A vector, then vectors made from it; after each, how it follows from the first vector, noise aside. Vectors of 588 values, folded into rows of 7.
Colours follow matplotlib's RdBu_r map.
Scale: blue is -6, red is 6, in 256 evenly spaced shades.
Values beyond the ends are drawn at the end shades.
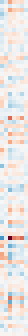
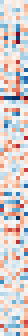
reversed, negated, scaled up.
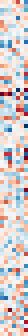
wrapped around, scaled up.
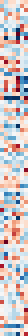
reversed, negated, scaled up.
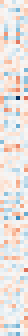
reversed, negated.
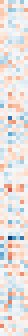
negated.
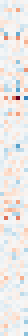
reversed, partly zeroed.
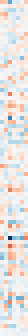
negated.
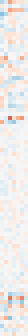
partly zeroed.
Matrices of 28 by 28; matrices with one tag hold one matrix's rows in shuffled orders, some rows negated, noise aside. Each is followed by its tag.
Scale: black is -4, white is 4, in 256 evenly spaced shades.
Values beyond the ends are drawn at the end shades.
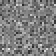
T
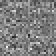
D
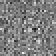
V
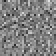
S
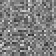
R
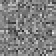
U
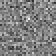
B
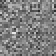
D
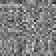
B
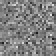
U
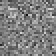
U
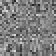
D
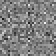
R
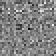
T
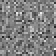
T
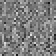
S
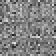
D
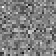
R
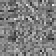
U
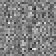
V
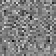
S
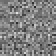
B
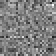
U
